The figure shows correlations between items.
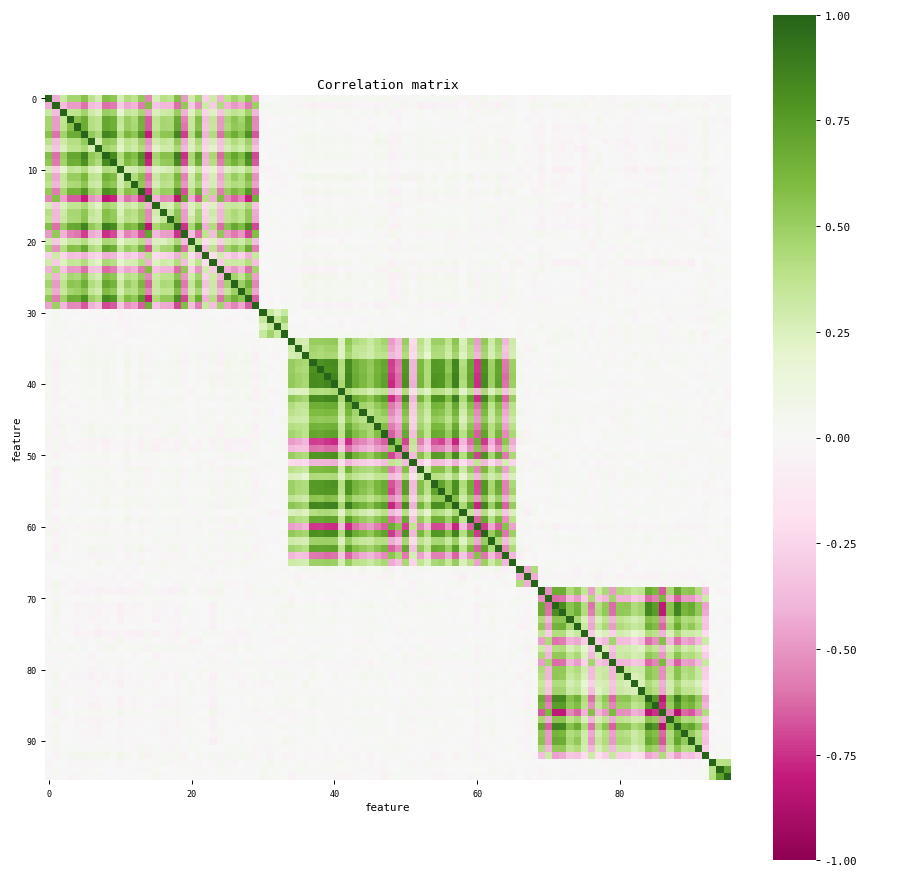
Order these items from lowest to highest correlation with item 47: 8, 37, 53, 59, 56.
8, 53, 56, 59, 37
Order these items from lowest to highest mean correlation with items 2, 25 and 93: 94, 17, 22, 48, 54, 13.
22, 48, 54, 94, 17, 13
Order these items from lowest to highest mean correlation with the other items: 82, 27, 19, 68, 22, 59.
19, 22, 68, 82, 27, 59
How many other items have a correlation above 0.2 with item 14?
5
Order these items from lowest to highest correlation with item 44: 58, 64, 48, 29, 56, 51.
48, 64, 51, 29, 58, 56
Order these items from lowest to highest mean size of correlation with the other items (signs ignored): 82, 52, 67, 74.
67, 82, 74, 52
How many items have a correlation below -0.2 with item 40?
5
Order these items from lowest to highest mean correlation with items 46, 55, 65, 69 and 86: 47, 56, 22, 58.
22, 58, 56, 47
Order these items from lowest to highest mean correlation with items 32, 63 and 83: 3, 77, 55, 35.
3, 77, 35, 55
